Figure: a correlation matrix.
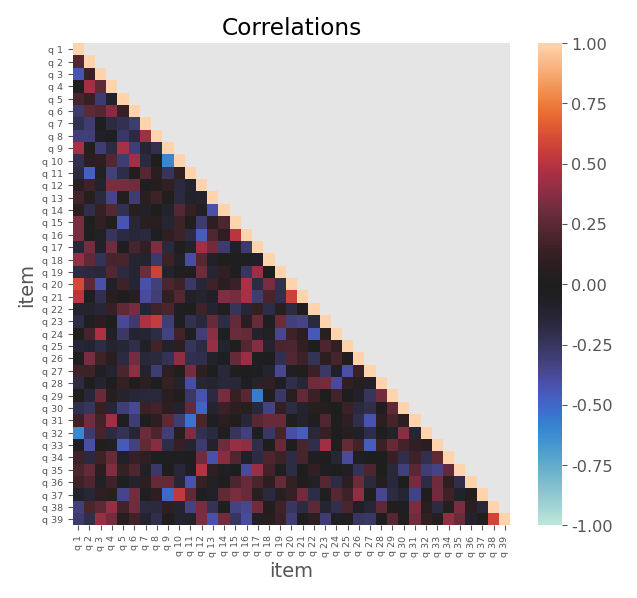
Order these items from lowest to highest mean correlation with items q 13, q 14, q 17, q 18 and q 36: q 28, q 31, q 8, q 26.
q 28, q 26, q 8, q 31
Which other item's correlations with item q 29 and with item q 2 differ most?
q 17
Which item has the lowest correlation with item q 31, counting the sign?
q 11
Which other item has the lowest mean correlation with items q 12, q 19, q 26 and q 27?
q 29
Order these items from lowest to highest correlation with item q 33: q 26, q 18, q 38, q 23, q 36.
q 38, q 18, q 26, q 36, q 23
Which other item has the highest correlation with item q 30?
q 32
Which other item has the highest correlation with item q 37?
q 10
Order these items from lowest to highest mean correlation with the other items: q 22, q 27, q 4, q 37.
q 27, q 22, q 37, q 4
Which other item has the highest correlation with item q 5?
q 9
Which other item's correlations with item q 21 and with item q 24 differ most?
q 3
